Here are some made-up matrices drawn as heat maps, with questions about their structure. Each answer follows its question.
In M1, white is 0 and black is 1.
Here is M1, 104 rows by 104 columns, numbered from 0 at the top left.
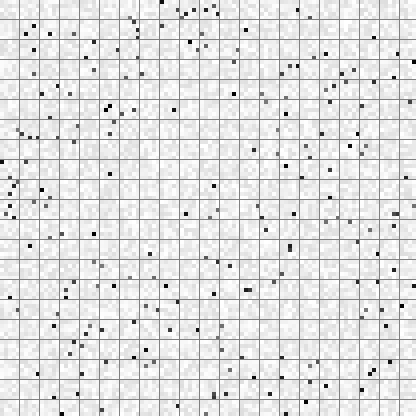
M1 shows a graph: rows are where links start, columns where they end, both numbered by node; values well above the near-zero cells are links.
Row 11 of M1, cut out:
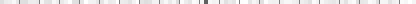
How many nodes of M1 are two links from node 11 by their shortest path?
3
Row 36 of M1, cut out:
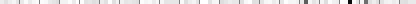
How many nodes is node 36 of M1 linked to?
3
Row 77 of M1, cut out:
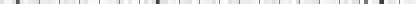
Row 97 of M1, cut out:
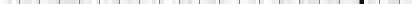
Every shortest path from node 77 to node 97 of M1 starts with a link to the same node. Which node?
node 4
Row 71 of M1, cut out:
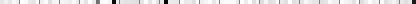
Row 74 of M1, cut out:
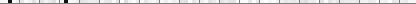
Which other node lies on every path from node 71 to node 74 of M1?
node 103
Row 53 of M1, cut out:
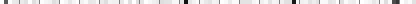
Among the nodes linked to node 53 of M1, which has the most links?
node 98
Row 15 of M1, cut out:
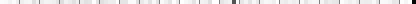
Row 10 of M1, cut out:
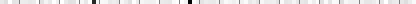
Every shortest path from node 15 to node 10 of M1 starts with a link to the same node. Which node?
node 58
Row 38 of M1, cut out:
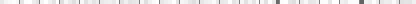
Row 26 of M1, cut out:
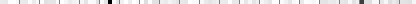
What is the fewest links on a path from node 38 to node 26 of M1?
2
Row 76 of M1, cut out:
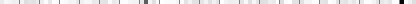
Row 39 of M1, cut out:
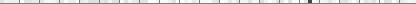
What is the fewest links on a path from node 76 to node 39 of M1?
4
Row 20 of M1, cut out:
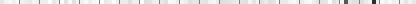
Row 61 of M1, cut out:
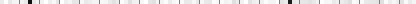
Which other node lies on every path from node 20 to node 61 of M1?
node 93
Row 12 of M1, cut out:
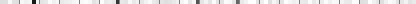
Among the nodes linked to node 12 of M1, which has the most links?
node 8
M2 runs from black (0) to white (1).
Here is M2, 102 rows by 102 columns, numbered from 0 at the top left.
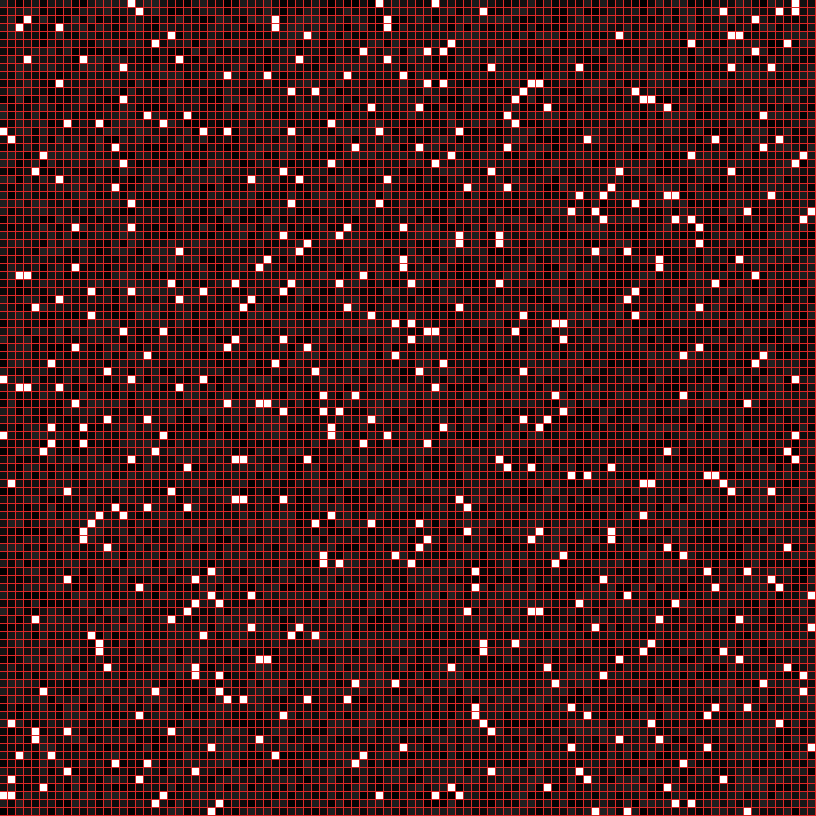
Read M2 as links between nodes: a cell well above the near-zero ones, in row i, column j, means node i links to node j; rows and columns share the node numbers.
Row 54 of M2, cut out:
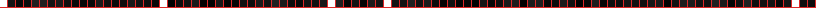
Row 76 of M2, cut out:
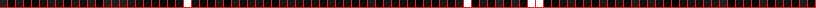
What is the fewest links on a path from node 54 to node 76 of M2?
4
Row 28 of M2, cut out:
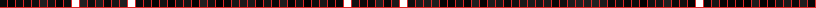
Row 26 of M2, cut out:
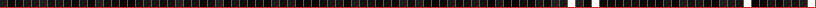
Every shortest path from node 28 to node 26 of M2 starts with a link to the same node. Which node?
node 50
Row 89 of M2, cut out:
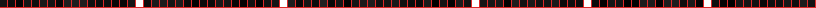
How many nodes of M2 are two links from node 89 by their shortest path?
10
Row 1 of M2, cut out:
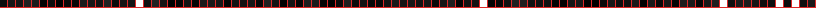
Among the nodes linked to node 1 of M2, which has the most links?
node 99
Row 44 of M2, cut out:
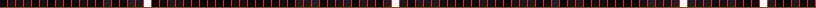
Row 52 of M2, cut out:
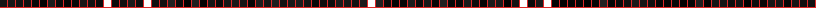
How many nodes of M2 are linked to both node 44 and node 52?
1
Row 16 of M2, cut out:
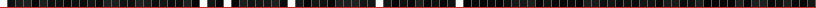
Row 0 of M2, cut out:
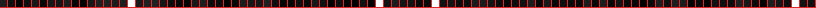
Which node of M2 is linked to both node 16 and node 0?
node 47
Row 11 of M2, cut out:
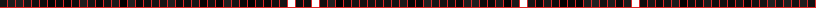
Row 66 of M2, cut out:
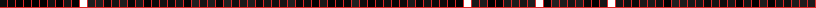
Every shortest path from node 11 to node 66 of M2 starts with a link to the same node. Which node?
node 65
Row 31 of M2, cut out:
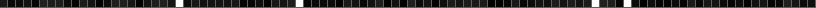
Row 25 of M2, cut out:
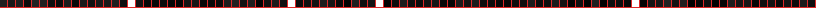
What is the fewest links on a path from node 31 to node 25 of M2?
6
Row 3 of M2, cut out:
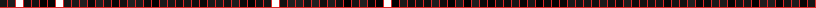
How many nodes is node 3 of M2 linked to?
4
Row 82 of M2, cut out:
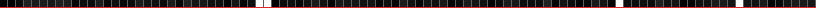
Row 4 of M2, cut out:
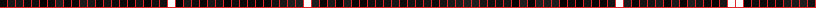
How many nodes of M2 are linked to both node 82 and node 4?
2
